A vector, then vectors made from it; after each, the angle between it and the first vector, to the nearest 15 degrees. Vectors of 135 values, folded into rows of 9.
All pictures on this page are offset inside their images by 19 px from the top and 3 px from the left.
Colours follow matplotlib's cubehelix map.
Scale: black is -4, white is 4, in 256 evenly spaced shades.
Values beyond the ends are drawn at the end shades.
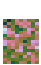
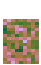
150 degrees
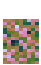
120 degrees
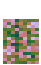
105 degrees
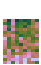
90 degrees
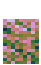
135 degrees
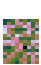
45 degrees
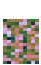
60 degrees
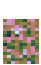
120 degrees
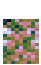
30 degrees
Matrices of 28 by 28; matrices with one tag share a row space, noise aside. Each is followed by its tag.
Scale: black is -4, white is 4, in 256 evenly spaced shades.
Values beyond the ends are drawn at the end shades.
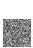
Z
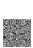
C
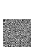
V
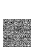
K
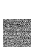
K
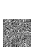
Z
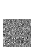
V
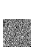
V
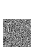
V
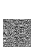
C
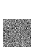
V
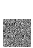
V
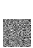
Z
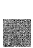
K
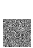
V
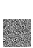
V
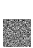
Z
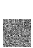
Z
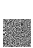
V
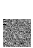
C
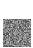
Z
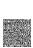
K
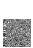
C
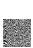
C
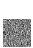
V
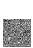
K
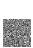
Z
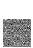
K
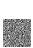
V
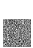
V
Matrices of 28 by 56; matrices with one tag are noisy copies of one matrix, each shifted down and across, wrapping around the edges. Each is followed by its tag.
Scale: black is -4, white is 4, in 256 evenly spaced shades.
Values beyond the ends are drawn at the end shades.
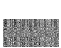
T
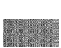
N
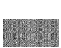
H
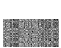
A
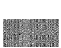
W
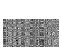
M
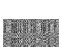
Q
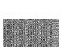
N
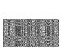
Q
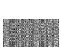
Q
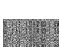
A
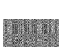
Q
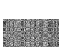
M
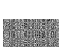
H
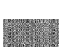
H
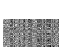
M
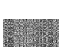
A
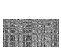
A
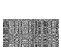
A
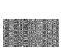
M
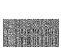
W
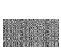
H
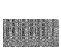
T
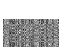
Q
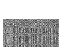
W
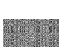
H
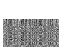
H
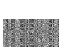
M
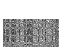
A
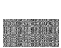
H
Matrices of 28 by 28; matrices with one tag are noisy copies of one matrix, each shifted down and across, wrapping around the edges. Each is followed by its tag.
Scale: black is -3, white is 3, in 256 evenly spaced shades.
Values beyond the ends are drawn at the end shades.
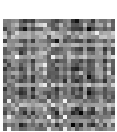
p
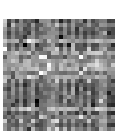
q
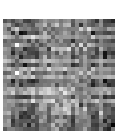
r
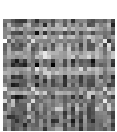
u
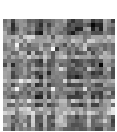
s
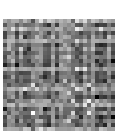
p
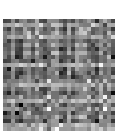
p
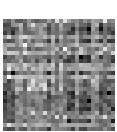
r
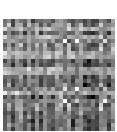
u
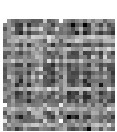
p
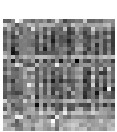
q
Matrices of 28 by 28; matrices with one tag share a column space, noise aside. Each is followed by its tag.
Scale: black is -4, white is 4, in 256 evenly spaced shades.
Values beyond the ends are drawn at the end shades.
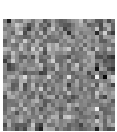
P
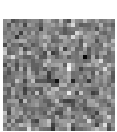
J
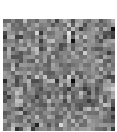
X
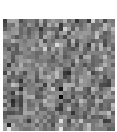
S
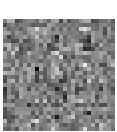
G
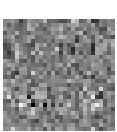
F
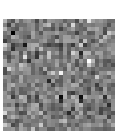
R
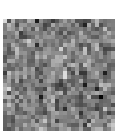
S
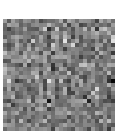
G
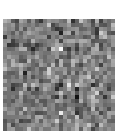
S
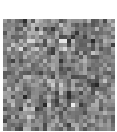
X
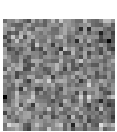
X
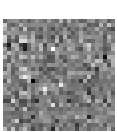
G
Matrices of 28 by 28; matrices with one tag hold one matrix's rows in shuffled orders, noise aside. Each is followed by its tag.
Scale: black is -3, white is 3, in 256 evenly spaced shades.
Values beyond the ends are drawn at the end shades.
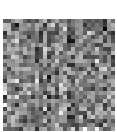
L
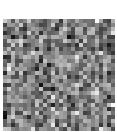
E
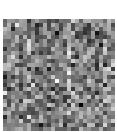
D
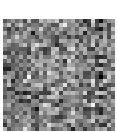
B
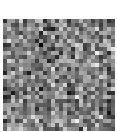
E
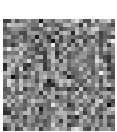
E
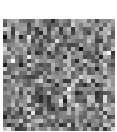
D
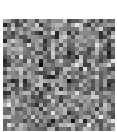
E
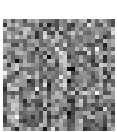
L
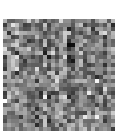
L
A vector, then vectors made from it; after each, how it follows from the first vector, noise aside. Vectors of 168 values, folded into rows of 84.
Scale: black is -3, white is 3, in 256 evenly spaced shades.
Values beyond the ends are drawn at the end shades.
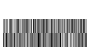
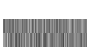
wrapped around, negated, shrunk.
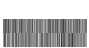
negated, shrunk.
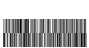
reversed, negated.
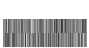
wrapped around, negated, shrunk.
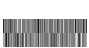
reversed, partly zeroed.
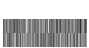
wrapped around, negated, shrunk.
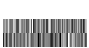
copied.
